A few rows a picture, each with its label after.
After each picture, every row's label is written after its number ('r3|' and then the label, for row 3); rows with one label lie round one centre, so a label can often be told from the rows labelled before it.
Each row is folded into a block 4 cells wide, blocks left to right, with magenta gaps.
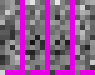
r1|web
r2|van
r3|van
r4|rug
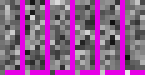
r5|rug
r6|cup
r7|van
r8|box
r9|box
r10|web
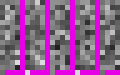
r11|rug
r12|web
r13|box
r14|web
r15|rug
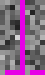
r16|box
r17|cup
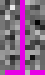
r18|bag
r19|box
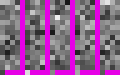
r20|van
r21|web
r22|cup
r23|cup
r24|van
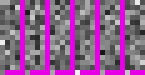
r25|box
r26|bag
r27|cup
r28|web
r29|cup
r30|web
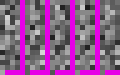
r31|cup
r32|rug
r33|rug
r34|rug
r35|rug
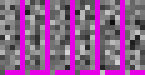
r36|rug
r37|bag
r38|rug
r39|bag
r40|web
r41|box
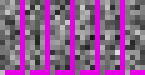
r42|web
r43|bag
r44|cup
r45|rug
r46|rug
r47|box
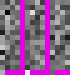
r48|cup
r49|web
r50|rug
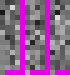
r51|bag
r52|box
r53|cup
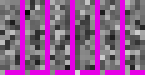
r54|box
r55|bag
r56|rug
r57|web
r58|bag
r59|box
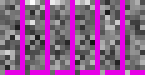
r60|box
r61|van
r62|van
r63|van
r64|cup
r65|web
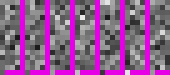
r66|rug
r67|rug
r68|cup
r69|cup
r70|van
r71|web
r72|box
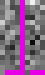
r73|rug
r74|van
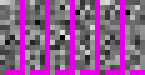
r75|van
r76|box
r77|box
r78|bag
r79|van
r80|bag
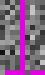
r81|cup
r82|rug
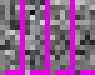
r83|box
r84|cup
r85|van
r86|van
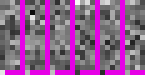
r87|web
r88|cup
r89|cup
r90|van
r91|van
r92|box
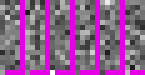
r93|cup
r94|bag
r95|web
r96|rug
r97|van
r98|box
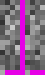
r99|cup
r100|cup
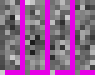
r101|web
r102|van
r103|web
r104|rug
